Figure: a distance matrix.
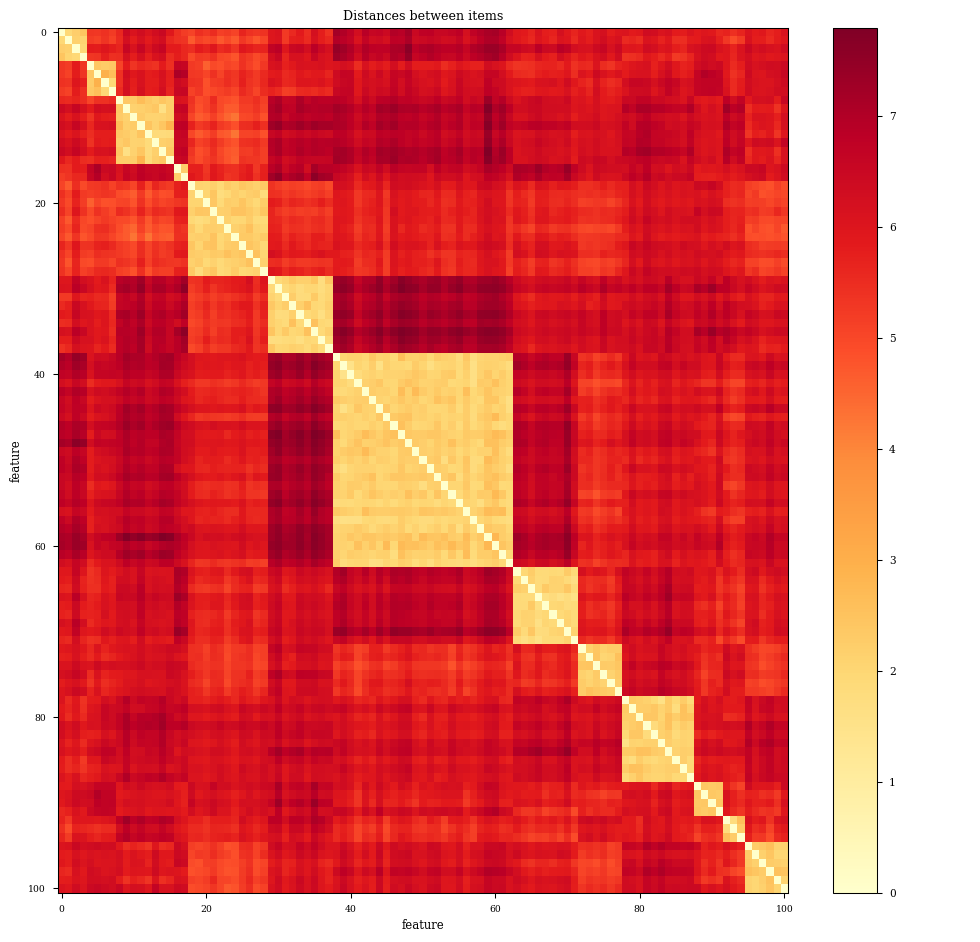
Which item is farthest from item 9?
59
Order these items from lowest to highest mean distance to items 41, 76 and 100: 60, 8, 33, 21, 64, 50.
50, 60, 21, 64, 8, 33
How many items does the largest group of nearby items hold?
25
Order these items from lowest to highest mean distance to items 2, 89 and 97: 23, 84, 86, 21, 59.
23, 21, 86, 84, 59
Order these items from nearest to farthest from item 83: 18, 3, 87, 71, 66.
87, 3, 18, 71, 66
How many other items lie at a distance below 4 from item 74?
5
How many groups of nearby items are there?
13
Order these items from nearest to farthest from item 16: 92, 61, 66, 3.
3, 92, 61, 66
